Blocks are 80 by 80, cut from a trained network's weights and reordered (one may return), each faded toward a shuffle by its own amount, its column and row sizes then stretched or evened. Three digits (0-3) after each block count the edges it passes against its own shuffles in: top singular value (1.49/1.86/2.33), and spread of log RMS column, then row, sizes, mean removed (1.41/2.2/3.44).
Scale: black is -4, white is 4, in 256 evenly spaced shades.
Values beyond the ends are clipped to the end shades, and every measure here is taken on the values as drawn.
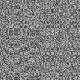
3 0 1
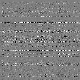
2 1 3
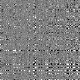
3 2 2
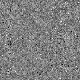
1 1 0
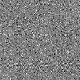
2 0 1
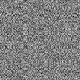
3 0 1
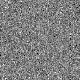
0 1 0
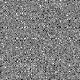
2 1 1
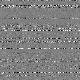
2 0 3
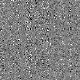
1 2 1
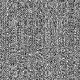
2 1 0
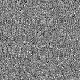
2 0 0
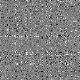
1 2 2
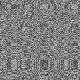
3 0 0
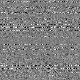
1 0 3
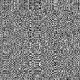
3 2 0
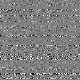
0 1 3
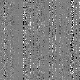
2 3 0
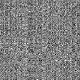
2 0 2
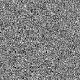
1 1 0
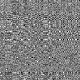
3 0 2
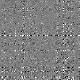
2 2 2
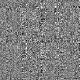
2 2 1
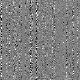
1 3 0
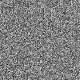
0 1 0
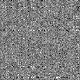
1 1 1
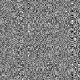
3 2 1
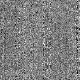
1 2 0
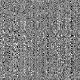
2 2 1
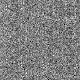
1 1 0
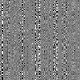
3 3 0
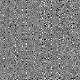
2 2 1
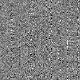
1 2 0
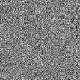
2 1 1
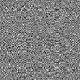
3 1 1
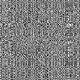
3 1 2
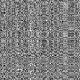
3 1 2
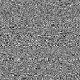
2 0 2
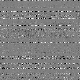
2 1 3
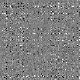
0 2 2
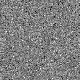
1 0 0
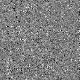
0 1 1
